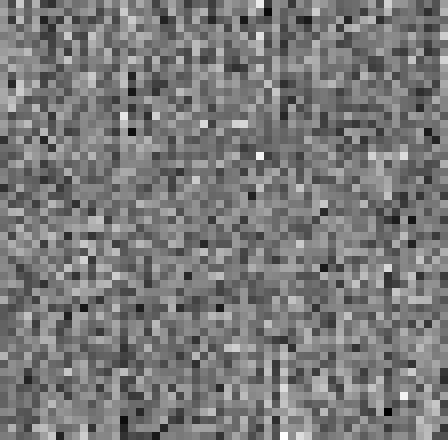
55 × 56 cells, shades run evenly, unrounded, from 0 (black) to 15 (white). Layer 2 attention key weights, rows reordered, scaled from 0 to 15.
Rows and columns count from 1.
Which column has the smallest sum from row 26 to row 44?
49
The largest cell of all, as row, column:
55, 36
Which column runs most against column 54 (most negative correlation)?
16
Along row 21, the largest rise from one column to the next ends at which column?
56
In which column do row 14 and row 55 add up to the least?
17
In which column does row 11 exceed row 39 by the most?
28
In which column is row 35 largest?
15
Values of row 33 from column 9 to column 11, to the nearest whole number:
5 9 12
